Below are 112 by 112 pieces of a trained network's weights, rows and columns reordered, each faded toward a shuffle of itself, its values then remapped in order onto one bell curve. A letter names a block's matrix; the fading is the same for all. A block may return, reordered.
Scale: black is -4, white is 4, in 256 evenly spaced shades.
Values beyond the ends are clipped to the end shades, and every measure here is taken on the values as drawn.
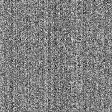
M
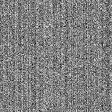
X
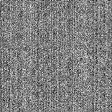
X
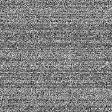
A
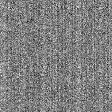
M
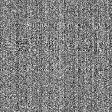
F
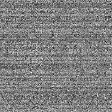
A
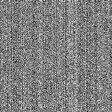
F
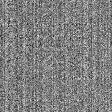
X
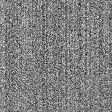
M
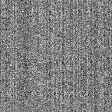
F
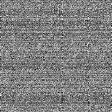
A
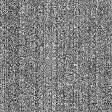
F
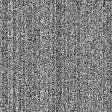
X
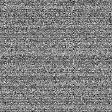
A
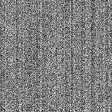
F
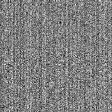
X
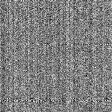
F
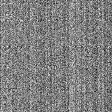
X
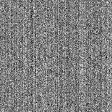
X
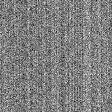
X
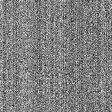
X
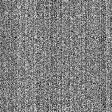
F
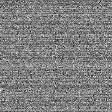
A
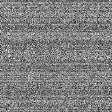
A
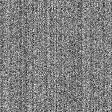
M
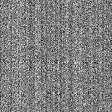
F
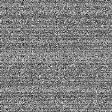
A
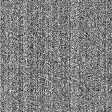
F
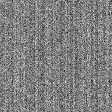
F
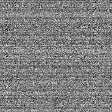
A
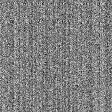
X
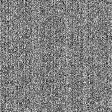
M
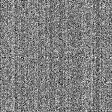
M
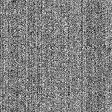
X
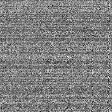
A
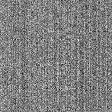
X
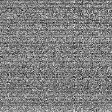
A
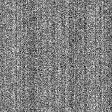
X
